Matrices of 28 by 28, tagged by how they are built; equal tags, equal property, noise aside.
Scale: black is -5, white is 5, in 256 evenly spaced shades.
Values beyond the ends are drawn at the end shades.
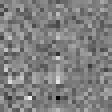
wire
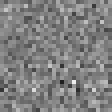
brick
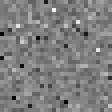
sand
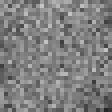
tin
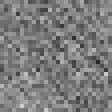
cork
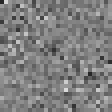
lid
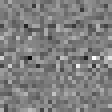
brick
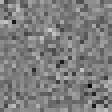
lid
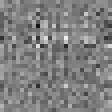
wire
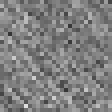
cork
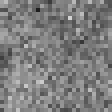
tin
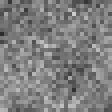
tin
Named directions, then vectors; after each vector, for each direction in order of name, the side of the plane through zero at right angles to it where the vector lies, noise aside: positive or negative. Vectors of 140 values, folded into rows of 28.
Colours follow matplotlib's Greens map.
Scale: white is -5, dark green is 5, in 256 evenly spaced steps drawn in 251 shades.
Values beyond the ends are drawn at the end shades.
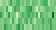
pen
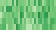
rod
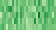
negative, positive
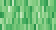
positive, negative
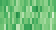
negative, negative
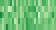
positive, negative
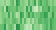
positive, positive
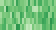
positive, positive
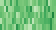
positive, positive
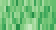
positive, positive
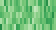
positive, positive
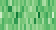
negative, positive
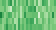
positive, negative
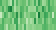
negative, positive
